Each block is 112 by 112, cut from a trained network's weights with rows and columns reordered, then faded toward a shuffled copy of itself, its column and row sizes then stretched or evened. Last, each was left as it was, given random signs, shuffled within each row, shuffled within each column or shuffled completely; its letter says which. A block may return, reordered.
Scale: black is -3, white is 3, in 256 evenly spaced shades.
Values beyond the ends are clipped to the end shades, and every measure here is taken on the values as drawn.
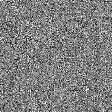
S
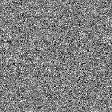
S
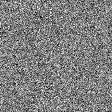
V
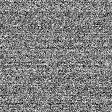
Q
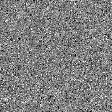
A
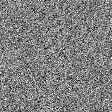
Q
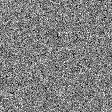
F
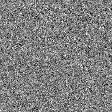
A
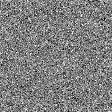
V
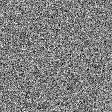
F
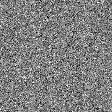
V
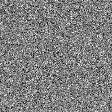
A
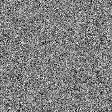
A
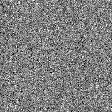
V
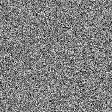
V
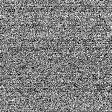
S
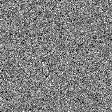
A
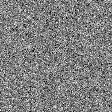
V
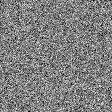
F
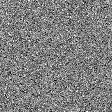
F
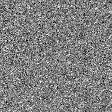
A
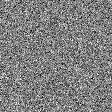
F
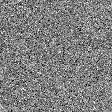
F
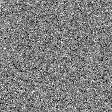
Q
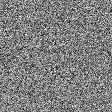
F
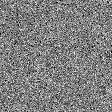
F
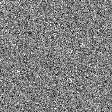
A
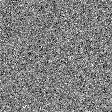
F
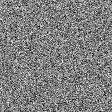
F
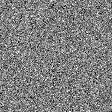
V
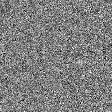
A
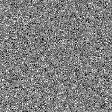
S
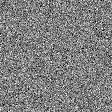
F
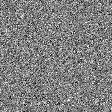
Q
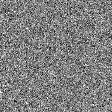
V
